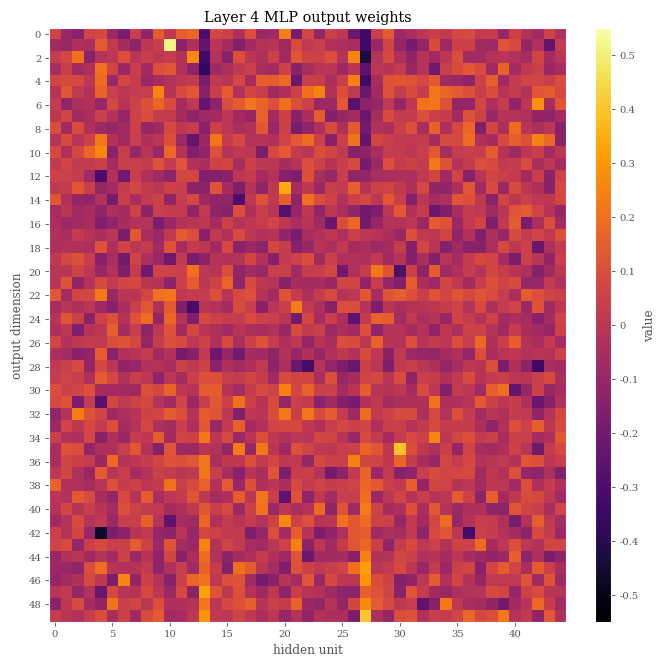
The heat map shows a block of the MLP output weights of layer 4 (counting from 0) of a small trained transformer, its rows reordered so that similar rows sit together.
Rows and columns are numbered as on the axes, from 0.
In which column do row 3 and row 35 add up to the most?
30
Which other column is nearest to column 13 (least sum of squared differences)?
27
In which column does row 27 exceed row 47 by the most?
4
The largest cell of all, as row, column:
1, 10
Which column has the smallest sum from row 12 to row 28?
21
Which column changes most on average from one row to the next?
26
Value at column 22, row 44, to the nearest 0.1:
-0.2
